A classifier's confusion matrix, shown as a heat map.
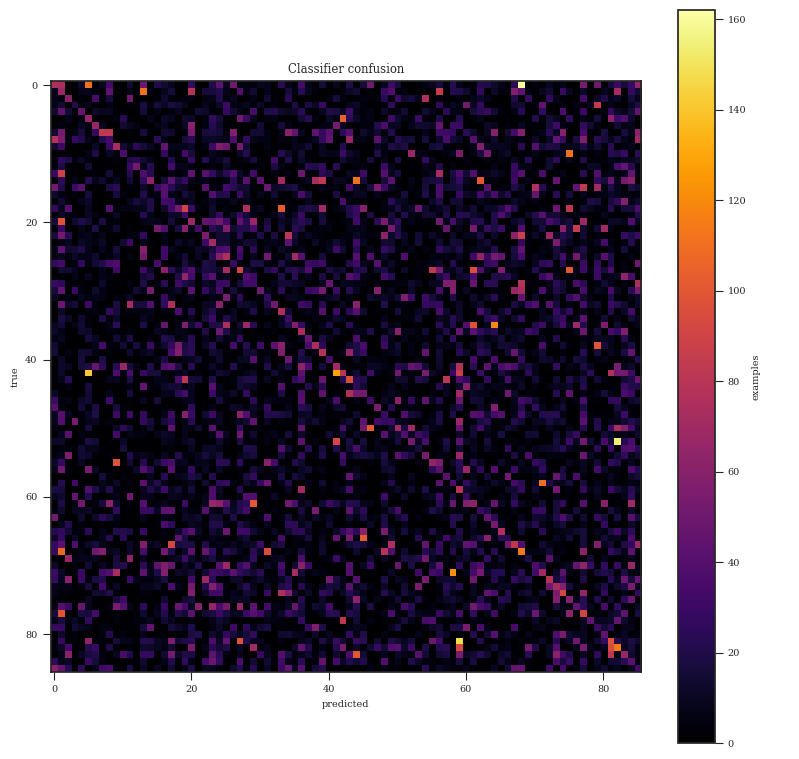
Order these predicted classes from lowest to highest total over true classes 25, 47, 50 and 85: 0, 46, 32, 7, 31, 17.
32, 7, 17, 31, 0, 46
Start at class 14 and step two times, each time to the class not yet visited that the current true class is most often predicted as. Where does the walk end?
60
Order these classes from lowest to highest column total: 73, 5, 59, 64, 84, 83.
5, 64, 83, 73, 84, 59
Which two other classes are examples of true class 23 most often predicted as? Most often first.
73, 34
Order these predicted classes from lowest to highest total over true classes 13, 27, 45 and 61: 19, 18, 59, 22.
18, 22, 19, 59
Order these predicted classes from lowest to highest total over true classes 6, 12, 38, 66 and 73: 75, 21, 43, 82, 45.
21, 75, 82, 43, 45
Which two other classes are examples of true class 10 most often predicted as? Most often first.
75, 52
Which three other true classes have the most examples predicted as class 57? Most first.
43, 29, 21
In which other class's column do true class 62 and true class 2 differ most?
54
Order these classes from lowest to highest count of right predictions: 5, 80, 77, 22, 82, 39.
80, 22, 5, 39, 77, 82
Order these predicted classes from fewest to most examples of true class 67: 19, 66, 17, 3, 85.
19, 3, 66, 85, 17
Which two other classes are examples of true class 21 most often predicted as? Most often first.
76, 80
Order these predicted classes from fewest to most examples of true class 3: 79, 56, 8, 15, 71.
8, 15, 56, 71, 79
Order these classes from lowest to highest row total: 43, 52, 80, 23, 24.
80, 23, 24, 52, 43
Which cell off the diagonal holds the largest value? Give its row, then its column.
0, 68
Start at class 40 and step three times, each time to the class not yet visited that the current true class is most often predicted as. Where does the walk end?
1
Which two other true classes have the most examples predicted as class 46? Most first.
50, 0
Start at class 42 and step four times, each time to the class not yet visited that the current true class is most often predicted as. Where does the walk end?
36
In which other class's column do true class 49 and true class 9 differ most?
59
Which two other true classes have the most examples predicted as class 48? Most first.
68, 22
